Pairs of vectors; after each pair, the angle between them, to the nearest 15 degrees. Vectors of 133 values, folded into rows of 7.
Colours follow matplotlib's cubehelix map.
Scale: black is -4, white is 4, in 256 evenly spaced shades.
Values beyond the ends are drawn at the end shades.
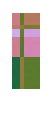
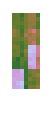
90 degrees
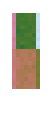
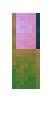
150 degrees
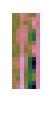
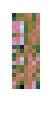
105 degrees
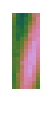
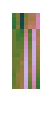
45 degrees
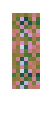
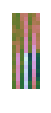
90 degrees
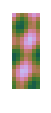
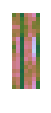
90 degrees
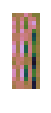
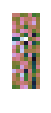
45 degrees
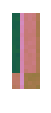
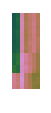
15 degrees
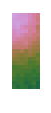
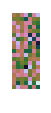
90 degrees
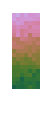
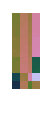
75 degrees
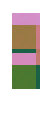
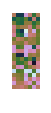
120 degrees
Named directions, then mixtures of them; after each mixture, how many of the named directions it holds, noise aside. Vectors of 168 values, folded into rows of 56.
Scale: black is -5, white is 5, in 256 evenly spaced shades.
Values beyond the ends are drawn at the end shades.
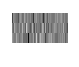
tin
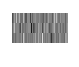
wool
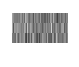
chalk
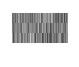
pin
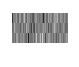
two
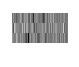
two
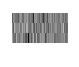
two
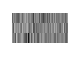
two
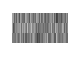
two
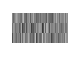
three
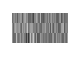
three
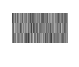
four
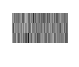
three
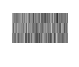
one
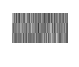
three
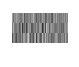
three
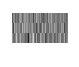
three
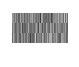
one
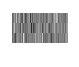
one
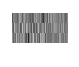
four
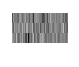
two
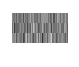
two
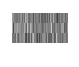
one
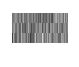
two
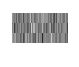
two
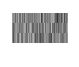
three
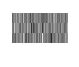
two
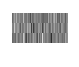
two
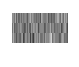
three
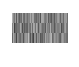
four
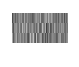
two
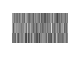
one
